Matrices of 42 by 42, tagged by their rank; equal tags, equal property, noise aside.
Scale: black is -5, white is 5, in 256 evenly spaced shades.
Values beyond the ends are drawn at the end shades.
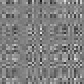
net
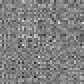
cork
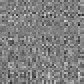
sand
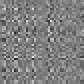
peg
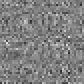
cork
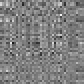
peg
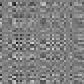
net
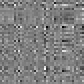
peg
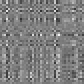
net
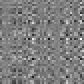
peg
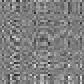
peg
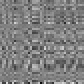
net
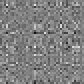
sand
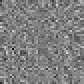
cork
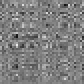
peg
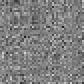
cork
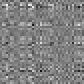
peg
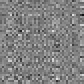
sand
